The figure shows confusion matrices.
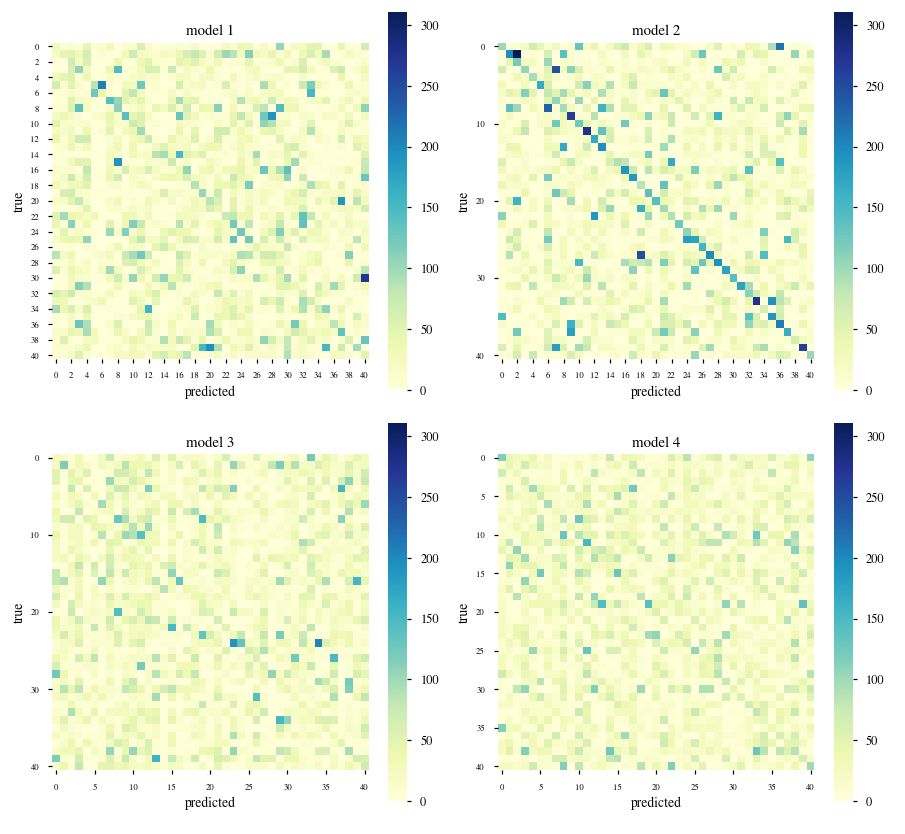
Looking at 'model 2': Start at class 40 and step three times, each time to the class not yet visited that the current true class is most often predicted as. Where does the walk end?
34
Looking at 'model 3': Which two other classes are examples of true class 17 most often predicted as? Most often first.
14, 33
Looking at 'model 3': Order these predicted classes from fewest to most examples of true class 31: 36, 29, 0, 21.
29, 0, 21, 36
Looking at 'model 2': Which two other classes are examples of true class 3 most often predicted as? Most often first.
7, 28
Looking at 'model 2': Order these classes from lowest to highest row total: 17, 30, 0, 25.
30, 17, 25, 0
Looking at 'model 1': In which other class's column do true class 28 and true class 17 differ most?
40
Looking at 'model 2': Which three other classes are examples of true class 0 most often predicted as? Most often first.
36, 10, 35
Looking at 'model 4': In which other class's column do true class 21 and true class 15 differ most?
5
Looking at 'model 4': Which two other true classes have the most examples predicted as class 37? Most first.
11, 21
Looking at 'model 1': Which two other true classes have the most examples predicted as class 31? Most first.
36, 15
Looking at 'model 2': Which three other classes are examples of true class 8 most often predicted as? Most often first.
6, 13, 1
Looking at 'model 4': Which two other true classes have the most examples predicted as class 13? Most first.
19, 12
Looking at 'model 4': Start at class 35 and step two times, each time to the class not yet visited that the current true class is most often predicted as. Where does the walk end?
40
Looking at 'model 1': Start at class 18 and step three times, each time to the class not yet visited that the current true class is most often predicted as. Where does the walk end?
32
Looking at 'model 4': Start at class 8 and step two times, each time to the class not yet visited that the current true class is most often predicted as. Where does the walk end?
33
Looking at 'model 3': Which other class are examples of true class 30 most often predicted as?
38
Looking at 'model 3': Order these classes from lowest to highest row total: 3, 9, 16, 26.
9, 3, 26, 16
